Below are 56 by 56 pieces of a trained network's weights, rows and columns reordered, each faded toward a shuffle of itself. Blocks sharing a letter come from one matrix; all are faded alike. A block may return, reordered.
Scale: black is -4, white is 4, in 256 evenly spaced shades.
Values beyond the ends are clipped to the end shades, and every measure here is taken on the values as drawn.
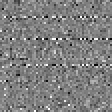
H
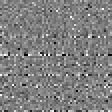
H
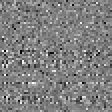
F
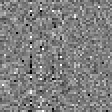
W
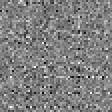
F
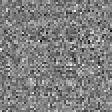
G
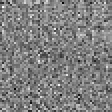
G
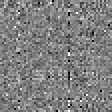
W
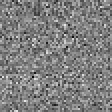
G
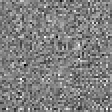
G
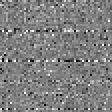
H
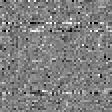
H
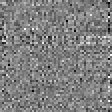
W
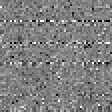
H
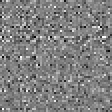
F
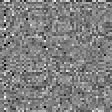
W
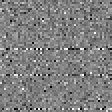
H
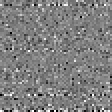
H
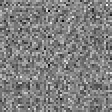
G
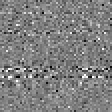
H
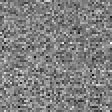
G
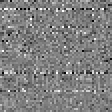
H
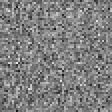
G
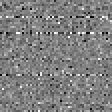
H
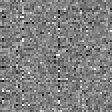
W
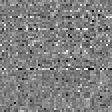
H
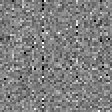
W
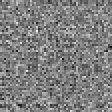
G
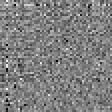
W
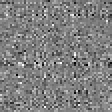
F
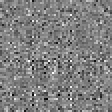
F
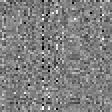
W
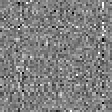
W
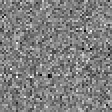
G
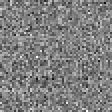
G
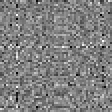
W
